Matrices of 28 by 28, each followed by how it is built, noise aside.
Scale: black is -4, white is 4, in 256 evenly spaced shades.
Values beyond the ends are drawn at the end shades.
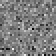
uneven rows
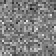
blocks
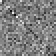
diagonal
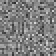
blocks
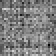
blocks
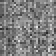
blocks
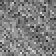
Toeplitz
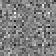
low rank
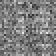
blocks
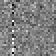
uneven columns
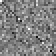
diagonal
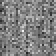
blocks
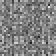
blocks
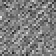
Hankel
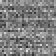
blocks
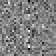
uneven columns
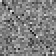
diagonal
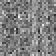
blocks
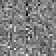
uneven columns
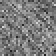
Toeplitz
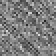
Toeplitz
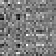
low rank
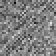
Hankel
